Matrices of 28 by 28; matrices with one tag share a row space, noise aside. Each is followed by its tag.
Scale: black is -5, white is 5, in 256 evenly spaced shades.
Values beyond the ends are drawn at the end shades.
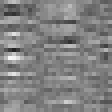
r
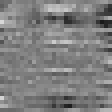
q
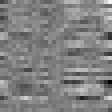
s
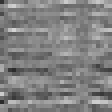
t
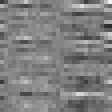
s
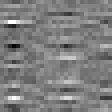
r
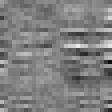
s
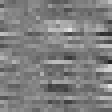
q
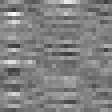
r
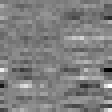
s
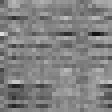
t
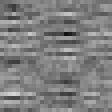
r
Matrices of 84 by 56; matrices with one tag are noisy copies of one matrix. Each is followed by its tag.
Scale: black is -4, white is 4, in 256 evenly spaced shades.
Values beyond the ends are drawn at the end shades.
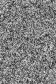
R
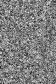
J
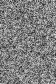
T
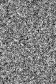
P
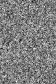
P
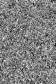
R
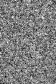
J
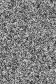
R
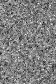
P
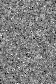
J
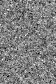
T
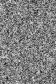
P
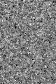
J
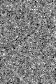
T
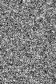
J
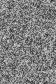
R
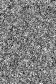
R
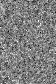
P
